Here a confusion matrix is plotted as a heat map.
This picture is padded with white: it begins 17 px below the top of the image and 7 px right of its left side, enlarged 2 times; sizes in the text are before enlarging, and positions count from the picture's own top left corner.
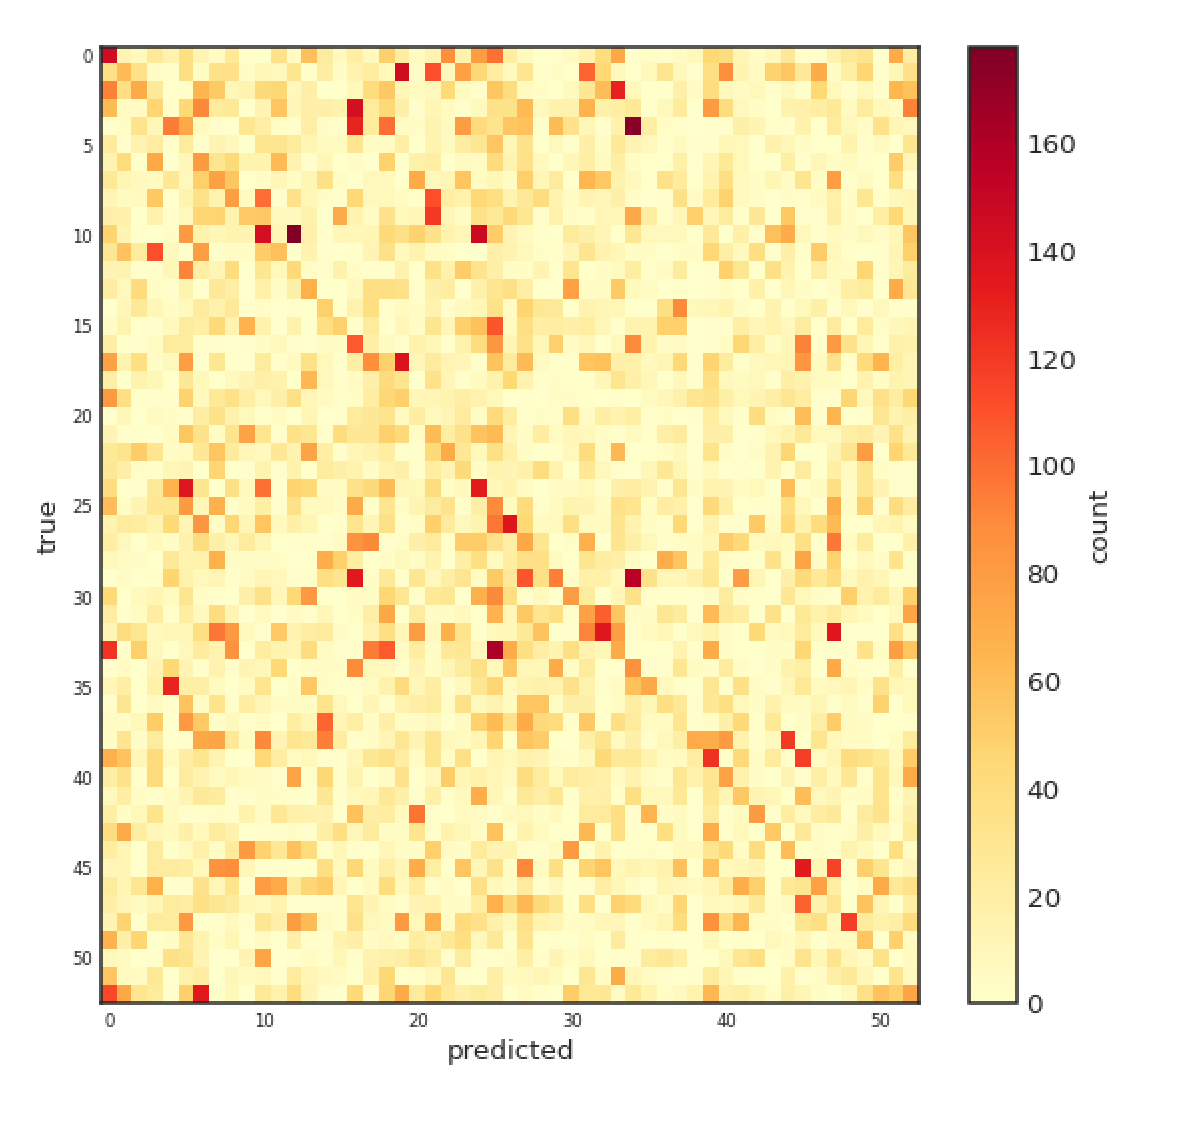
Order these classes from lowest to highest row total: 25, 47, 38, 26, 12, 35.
12, 35, 47, 25, 26, 38
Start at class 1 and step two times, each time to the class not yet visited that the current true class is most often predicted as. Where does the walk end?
0
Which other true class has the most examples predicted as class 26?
33
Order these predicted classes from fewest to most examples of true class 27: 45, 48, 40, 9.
48, 9, 45, 40
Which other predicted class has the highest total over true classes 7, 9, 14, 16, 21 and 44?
25
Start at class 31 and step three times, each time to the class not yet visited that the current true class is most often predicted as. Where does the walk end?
45
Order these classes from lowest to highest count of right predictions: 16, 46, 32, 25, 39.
46, 25, 16, 39, 32
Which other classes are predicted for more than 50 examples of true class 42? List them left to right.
16, 20, 35
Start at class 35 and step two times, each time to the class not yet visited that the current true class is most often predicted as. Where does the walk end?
34
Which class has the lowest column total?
38
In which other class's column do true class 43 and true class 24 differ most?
5
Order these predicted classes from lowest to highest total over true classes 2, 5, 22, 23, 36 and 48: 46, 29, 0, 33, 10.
29, 46, 10, 0, 33
